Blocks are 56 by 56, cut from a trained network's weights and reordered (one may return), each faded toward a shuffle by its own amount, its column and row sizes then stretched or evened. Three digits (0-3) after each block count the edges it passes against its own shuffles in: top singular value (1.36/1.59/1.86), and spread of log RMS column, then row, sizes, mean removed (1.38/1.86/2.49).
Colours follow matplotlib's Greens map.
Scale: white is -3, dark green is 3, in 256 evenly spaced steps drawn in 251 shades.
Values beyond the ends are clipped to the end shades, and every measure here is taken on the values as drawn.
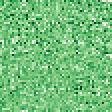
1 1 2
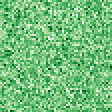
1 0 0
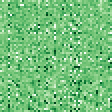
0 3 2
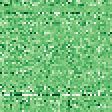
2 1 3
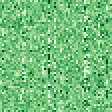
1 3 0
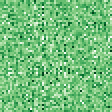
1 2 1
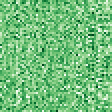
2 2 0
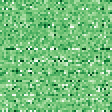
1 0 3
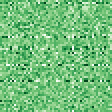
2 1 3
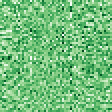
3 2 0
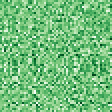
3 1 1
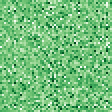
1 2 0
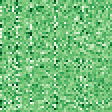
2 3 2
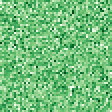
1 1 1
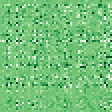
1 3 3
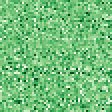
1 1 2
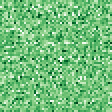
1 0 2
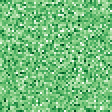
0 0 1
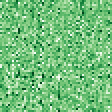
1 3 0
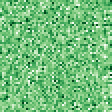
1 1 0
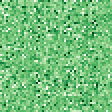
0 2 1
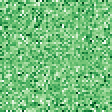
0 2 2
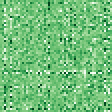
2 3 2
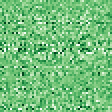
3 1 3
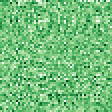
3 1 2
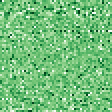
1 0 2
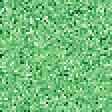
0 1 2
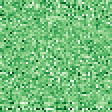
1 0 2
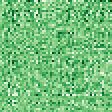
2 2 3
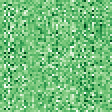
3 3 0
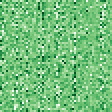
1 3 0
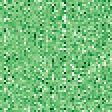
1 3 0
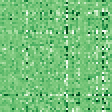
2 3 2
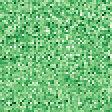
0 1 2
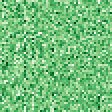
2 2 0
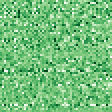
2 0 3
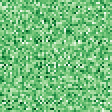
1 0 2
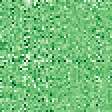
1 3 2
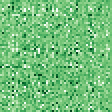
2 3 2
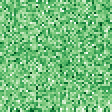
2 0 0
